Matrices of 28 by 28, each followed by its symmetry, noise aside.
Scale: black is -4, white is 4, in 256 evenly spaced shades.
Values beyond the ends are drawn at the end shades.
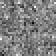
symmetric across the other diagonal.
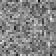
mirrored top to bottom.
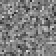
symmetric.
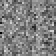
mirrored top to bottom.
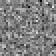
symmetric.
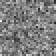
no symmetry.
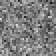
antisymmetric.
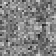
mirrored top to bottom.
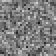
same after a half turn.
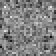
mirrored left to right.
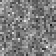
same after a half turn.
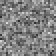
same after a half turn.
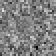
antisymmetric.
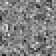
mirrored top to bottom.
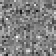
mirrored left to right.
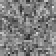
mirrored left to right.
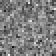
symmetric.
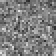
symmetric across the other diagonal.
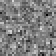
antisymmetric.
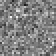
symmetric.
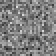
mirrored top to bottom.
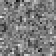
mirrored top to bottom.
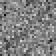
same after a half turn.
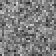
no symmetry.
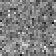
antisymmetric.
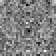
mirrored left to right.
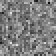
mirrored top to bottom.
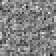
no symmetry.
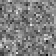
symmetric across the other diagonal.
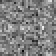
mirrored top to bottom.
